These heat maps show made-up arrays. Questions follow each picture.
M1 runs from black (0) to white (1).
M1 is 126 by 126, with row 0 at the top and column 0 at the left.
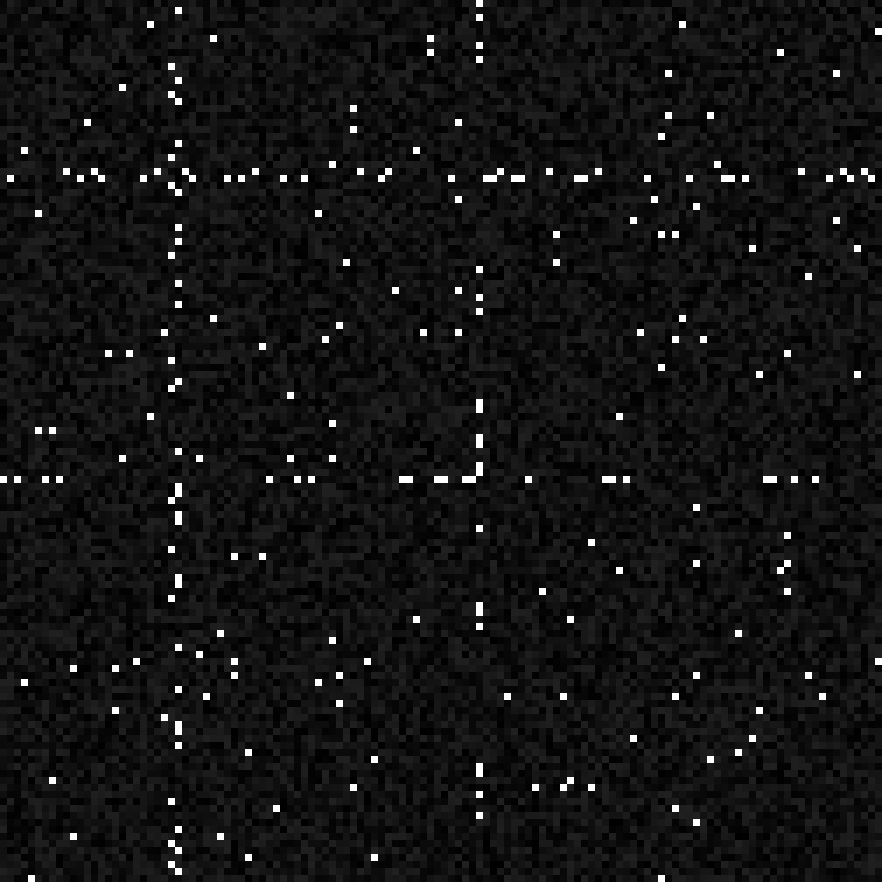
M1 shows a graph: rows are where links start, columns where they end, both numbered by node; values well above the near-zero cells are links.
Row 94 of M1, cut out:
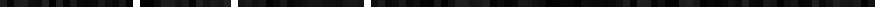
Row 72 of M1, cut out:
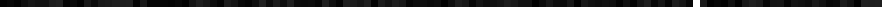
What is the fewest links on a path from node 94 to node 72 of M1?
4
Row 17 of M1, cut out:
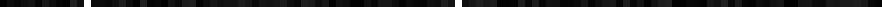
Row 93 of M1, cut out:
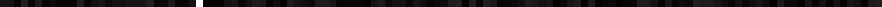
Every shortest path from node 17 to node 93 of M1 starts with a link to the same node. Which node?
node 65
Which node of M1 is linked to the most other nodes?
node 25
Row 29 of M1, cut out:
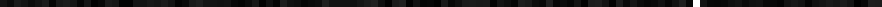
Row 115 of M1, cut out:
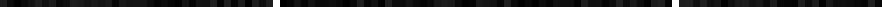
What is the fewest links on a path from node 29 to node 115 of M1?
3
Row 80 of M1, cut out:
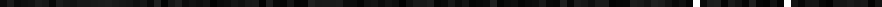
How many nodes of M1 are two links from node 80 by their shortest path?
7
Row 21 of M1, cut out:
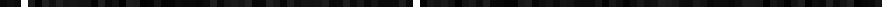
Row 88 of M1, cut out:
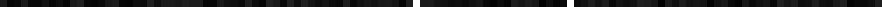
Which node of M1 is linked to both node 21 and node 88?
node 59
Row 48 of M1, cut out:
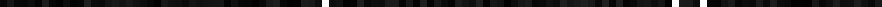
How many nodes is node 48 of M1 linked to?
3
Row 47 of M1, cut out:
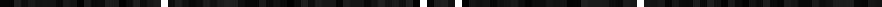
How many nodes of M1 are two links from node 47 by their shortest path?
4
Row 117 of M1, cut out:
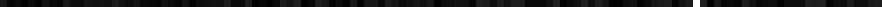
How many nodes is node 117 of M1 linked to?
1
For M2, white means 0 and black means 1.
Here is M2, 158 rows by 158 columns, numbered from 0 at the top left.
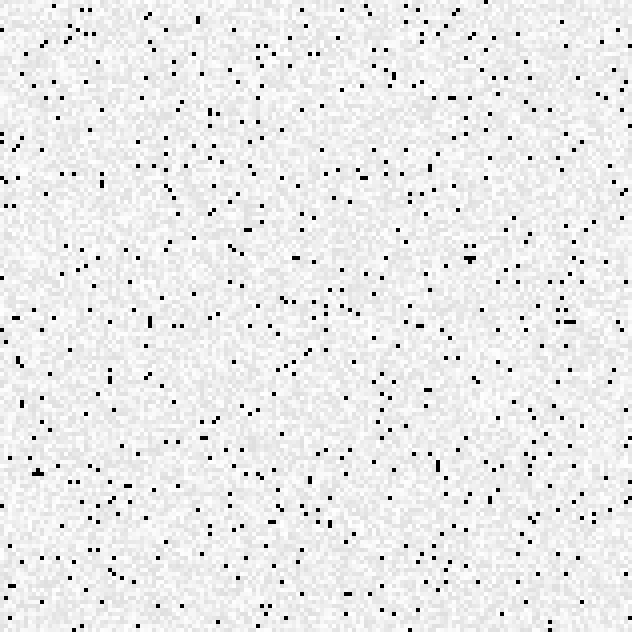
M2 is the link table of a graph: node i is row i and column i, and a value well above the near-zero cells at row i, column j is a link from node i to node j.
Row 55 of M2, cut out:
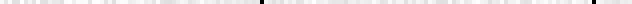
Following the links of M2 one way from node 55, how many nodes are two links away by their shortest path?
8
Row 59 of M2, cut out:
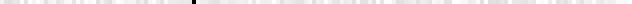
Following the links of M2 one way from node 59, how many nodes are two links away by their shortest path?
4
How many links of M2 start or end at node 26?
1
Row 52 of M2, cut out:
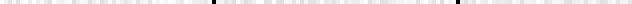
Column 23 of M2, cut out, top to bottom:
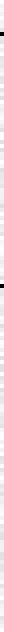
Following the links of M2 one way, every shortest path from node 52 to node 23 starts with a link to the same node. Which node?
node 53
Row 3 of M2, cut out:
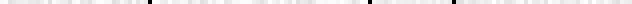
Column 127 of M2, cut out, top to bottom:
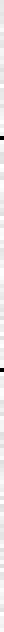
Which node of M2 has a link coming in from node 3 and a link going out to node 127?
node 92
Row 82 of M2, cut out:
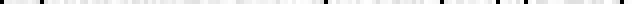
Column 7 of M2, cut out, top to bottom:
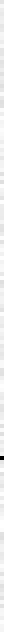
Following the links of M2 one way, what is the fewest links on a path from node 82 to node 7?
4
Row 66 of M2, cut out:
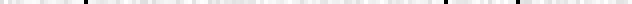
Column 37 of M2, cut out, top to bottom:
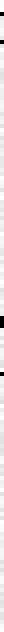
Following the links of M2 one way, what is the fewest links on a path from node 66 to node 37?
5
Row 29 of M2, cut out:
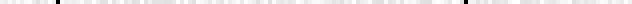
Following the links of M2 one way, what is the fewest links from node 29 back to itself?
6
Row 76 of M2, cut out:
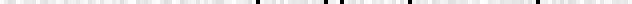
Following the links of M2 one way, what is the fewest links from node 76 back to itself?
5
